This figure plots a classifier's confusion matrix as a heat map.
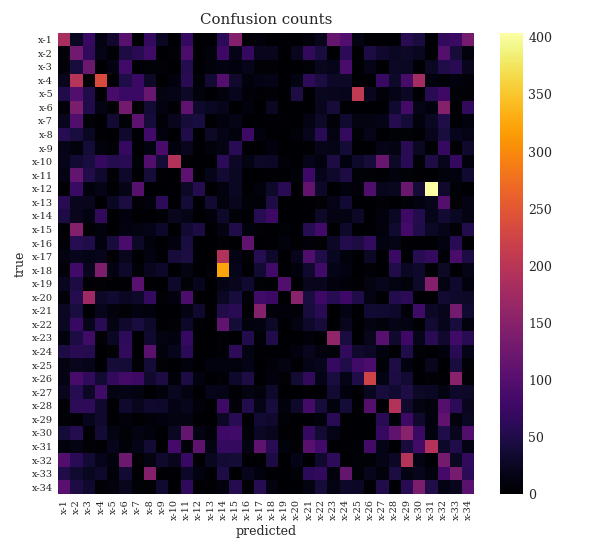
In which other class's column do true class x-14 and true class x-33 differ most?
x-8
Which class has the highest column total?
x-2
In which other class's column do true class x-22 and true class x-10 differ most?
x-27
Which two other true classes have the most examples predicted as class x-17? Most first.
x-21, x-31
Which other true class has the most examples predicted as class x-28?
x-30
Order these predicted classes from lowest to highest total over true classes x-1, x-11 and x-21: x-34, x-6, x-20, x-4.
x-20, x-4, x-6, x-34
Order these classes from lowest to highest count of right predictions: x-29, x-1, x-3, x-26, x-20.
x-29, x-3, x-20, x-1, x-26
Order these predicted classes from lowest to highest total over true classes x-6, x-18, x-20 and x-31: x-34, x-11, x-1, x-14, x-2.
x-1, x-34, x-11, x-2, x-14
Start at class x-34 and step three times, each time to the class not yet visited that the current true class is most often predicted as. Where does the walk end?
x-32
